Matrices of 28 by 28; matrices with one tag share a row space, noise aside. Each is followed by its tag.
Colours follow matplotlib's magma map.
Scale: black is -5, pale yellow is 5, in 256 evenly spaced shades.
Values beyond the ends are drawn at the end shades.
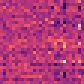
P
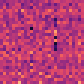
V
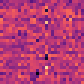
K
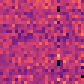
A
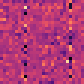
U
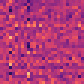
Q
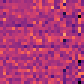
P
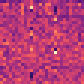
V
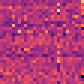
A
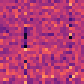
U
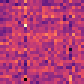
U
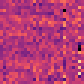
P
